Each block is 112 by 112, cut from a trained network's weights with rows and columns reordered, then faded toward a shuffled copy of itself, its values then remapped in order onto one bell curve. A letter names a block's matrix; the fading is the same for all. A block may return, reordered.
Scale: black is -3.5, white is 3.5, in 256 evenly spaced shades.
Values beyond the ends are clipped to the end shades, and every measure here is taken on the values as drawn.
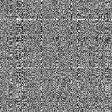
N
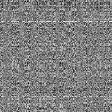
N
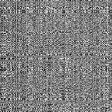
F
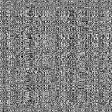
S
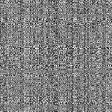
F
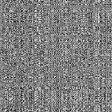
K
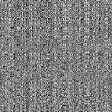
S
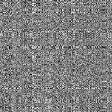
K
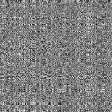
K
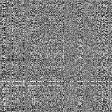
N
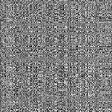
S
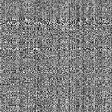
F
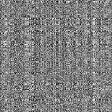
S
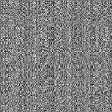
K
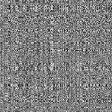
K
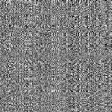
K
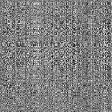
S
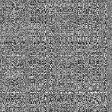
N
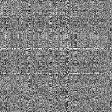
N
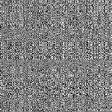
K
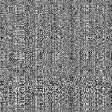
S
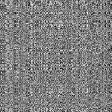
K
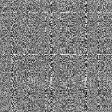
N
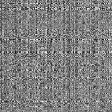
F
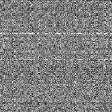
N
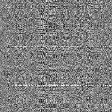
N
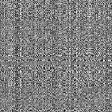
S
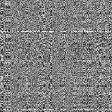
N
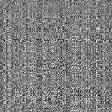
S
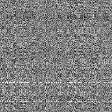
N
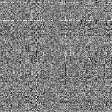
N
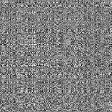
K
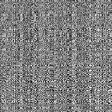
S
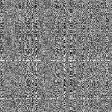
N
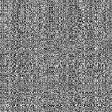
K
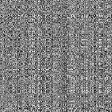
S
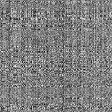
F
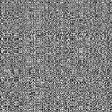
K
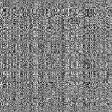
S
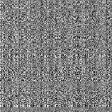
S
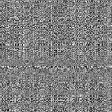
K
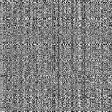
F
